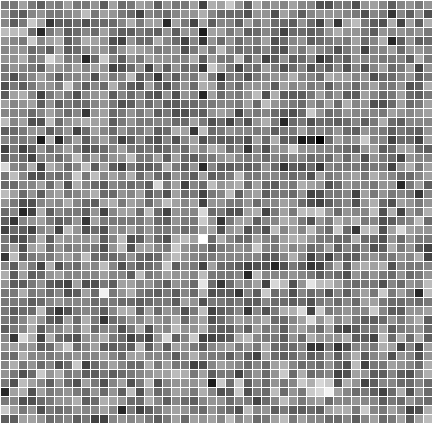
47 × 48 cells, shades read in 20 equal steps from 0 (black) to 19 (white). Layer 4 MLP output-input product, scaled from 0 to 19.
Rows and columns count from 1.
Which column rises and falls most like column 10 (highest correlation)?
43
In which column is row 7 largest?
6
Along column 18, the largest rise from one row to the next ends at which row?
21
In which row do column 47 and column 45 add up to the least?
39
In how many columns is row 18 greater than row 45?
18
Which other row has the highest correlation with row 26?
17
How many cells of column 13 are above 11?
6
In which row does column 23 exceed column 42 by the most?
27
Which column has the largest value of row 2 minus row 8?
23
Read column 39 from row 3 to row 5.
12 11 9
